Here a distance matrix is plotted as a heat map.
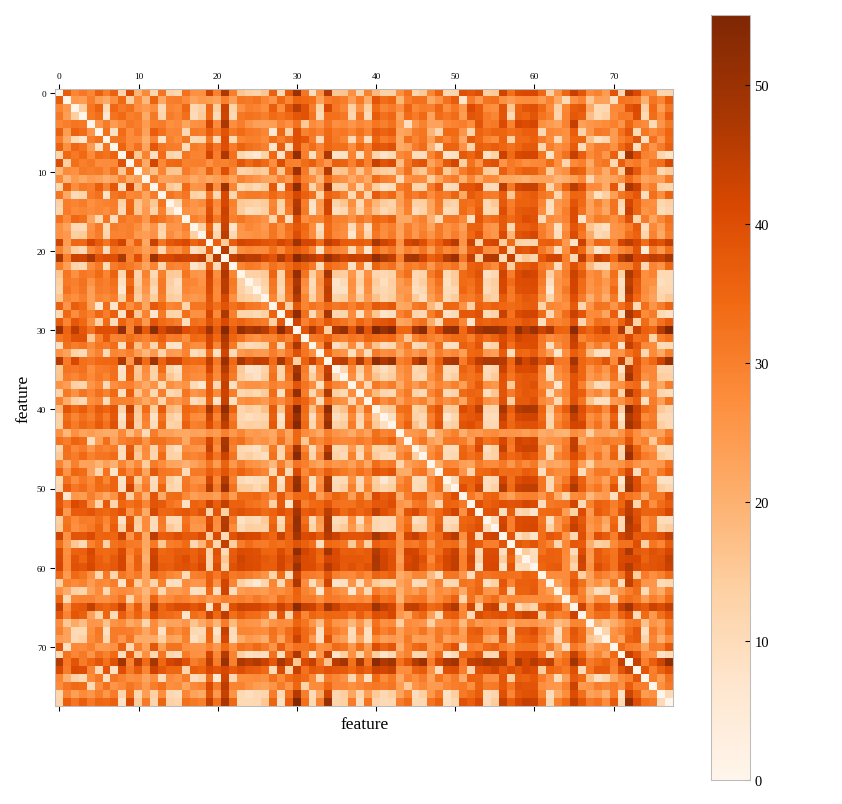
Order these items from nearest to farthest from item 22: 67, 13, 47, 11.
13, 67, 11, 47
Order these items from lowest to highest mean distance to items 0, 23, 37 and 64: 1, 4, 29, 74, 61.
74, 1, 4, 61, 29
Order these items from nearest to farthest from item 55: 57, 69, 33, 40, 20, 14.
40, 14, 69, 33, 20, 57
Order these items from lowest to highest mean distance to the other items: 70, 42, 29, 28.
28, 42, 70, 29
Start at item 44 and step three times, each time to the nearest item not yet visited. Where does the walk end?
31
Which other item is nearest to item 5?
27
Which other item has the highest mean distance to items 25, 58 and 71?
30
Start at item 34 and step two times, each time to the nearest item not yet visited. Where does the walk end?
72
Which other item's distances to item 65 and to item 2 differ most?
21
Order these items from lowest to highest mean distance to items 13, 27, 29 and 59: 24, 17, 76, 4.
17, 4, 76, 24
